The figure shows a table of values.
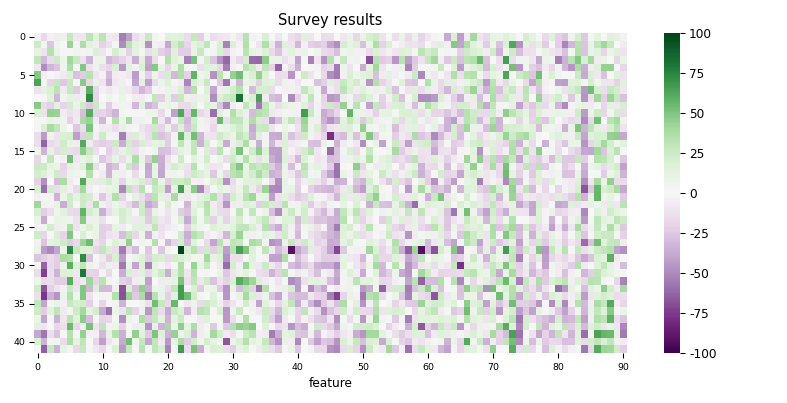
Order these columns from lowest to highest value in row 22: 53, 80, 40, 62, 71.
80, 53, 71, 40, 62
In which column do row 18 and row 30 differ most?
1
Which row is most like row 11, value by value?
27
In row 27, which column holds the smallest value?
84
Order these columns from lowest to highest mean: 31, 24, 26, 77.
77, 26, 31, 24
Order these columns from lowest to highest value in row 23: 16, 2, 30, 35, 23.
23, 2, 30, 35, 16
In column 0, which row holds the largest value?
6
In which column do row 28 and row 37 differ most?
59
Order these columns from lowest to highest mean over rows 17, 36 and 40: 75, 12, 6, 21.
12, 75, 6, 21
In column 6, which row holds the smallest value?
13
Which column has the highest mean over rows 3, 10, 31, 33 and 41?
22
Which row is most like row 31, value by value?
14
